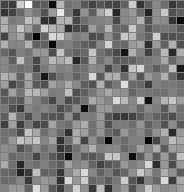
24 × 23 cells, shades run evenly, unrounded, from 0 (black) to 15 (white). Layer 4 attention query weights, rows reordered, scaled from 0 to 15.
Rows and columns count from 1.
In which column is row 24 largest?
5
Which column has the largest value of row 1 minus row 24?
4
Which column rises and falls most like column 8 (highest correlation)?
17
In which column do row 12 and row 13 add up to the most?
15
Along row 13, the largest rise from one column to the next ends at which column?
20
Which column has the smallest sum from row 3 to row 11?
23
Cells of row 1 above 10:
4
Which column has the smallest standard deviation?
13
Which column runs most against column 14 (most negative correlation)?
10
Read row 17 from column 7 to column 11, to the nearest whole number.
8 6 3 10 9
